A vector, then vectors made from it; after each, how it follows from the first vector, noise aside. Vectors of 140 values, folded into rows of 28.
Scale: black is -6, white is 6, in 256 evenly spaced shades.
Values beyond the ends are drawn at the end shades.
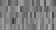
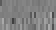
partly zeroed.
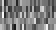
reversed, negated, scaled up.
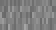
wrapped around, negated, shrunk.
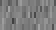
partly zeroed.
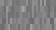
wrapped around, negated, shrunk.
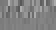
negated, partly zeroed.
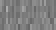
wrapped around, negated, shrunk.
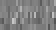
negated, partly zeroed.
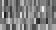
reversed, negated, scaled up.
